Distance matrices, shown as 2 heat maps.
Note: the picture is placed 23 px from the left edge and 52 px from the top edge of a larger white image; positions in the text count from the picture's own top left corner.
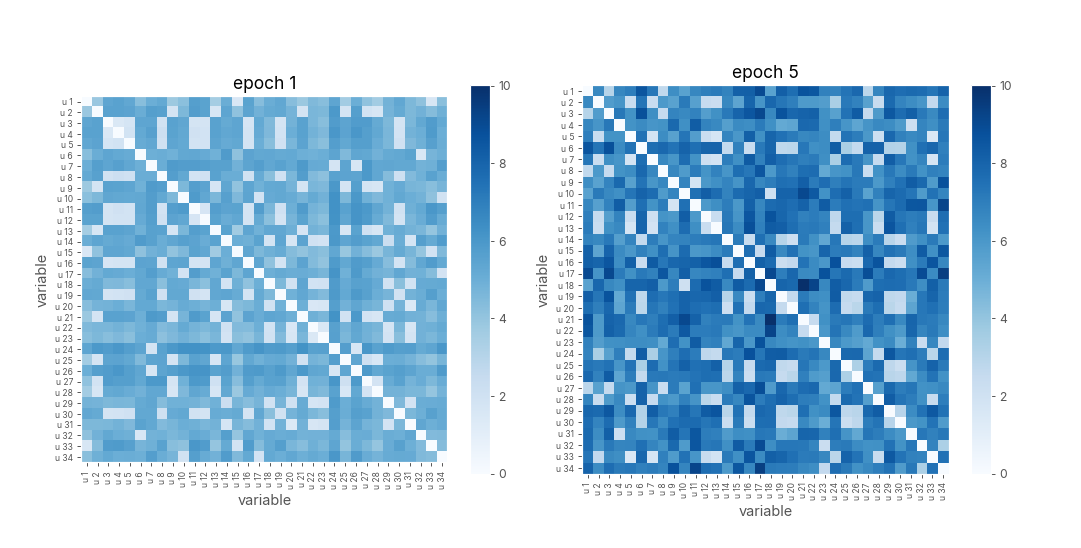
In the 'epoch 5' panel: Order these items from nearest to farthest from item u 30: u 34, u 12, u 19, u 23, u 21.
u 19, u 23, u 34, u 21, u 12
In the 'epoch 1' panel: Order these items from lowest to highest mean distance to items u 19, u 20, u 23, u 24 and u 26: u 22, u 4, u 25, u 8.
u 22, u 8, u 4, u 25
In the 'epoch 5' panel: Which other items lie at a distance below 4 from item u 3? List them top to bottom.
u 1, u 8, u 27
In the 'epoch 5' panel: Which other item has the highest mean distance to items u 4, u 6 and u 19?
u 3
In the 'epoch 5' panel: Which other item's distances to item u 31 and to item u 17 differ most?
u 4
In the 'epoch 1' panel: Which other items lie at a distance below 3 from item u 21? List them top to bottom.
u 2, u 9, u 13, u 25, u 27, u 28
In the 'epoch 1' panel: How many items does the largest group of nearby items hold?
9
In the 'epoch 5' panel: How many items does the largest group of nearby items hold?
9
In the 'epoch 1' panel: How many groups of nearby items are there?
7
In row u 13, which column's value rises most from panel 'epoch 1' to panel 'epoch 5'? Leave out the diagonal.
u 25
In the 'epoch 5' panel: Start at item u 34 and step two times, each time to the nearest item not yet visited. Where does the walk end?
u 32
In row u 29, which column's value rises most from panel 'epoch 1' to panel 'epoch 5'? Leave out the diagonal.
u 18
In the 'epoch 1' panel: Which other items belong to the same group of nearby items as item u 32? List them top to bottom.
u 6
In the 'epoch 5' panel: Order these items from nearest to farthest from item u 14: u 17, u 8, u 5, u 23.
u 23, u 8, u 5, u 17
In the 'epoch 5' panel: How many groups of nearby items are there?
9
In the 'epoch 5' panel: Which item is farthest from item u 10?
u 21
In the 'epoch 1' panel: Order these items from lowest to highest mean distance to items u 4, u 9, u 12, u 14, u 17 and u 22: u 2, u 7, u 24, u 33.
u 2, u 33, u 7, u 24
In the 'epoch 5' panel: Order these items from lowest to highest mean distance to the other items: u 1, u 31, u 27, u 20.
u 20, u 27, u 31, u 1
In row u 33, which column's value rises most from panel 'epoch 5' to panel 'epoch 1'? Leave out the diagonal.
u 5
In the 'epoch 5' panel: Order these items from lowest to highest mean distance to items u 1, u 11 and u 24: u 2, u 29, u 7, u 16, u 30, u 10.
u 2, u 7, u 10, u 30, u 29, u 16
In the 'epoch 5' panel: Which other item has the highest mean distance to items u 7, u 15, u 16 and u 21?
u 18
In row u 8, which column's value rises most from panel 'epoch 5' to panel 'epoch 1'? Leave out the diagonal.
u 27
